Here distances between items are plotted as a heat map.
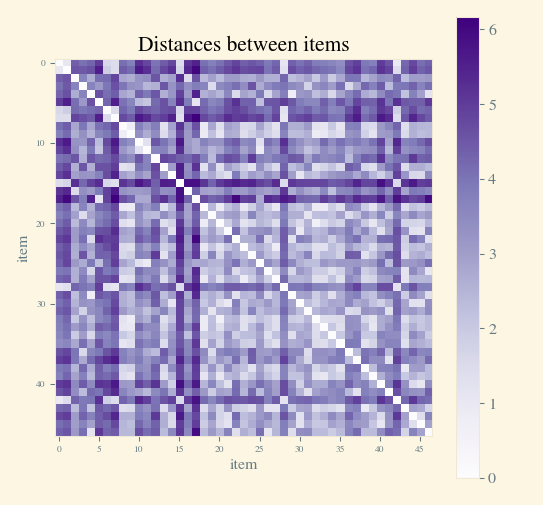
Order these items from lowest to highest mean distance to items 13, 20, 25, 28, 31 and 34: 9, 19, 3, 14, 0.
9, 19, 14, 3, 0
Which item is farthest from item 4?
17
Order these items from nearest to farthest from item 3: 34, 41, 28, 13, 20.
41, 34, 20, 28, 13
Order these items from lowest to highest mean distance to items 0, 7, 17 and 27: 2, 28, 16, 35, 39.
28, 35, 39, 2, 16
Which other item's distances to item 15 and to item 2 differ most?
16
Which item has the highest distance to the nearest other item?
12
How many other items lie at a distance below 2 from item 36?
3
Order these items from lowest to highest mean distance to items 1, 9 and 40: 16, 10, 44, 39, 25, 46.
39, 44, 46, 25, 16, 10
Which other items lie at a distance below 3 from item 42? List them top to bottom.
0, 1, 6, 7, 15, 28
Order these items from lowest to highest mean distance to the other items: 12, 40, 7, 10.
40, 10, 12, 7
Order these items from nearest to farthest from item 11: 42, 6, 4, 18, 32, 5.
5, 32, 18, 4, 6, 42
